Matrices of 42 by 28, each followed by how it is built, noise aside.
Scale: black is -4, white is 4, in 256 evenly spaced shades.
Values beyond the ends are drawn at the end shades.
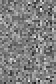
uneven columns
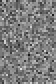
repeating rows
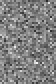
repeating rows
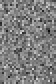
noise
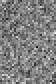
Hankel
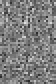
repeating columns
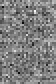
blocks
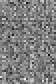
blocks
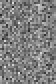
repeating rows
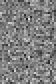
repeating rows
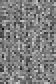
blocks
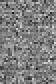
blocks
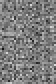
repeating rows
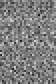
repeating columns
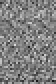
repeating columns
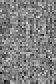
blocks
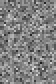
repeating columns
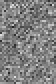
Hankel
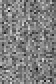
blocks
